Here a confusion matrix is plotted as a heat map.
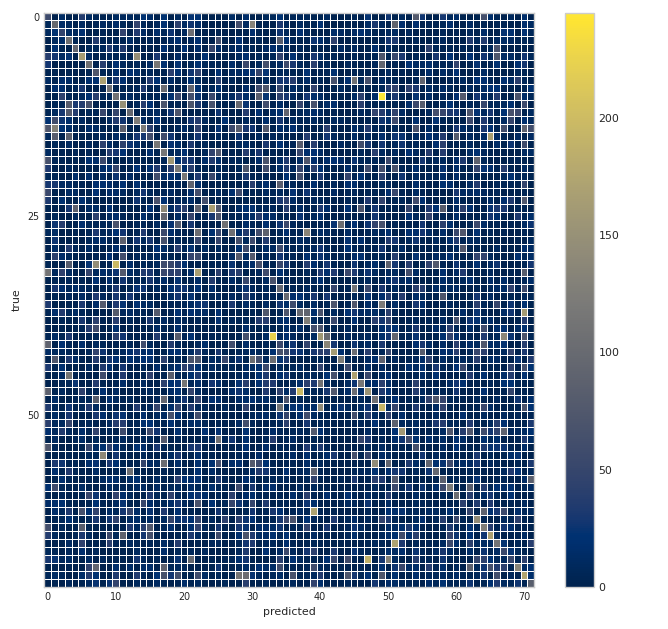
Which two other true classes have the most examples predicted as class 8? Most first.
55, 36
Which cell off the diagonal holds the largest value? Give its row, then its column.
10, 49
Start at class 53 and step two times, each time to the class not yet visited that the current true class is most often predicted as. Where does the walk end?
17
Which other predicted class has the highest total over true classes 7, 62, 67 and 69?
39
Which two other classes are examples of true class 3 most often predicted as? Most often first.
34, 25
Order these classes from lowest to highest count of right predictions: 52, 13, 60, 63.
60, 13, 63, 52
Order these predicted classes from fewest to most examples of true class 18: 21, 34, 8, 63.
34, 21, 8, 63
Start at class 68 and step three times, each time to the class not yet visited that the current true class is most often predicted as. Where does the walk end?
70
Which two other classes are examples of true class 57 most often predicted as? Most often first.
12, 39
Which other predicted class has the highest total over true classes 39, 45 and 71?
3
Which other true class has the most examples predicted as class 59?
52
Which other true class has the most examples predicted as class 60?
15
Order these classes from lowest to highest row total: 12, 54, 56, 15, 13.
54, 13, 15, 56, 12
